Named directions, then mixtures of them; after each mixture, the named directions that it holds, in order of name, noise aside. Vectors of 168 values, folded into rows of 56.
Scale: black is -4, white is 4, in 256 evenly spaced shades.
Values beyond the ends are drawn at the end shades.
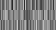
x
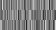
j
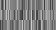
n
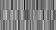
j, x.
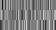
j, n.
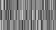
n.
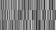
j, n.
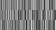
j, n.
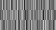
j, x.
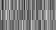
n, x.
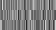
j.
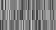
n.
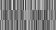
x.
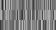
j, n.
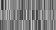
n.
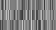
n.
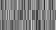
j, n.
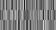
j, x.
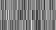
j, n.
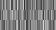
j, x.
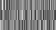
j, n.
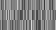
j, n.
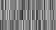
n.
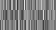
j, x.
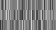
n.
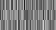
j, x.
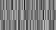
j, x.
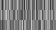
n, x.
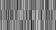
j, n.
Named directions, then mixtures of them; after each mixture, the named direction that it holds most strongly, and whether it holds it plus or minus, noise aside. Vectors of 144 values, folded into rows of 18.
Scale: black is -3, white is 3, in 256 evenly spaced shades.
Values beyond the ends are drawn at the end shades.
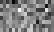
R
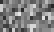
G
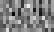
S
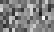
G, plus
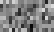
G, minus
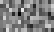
S, plus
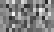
S, minus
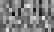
S, plus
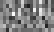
S, minus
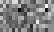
R, minus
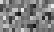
G, minus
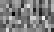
S, plus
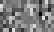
G, plus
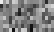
G, minus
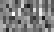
S, minus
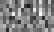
S, minus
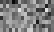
R, plus
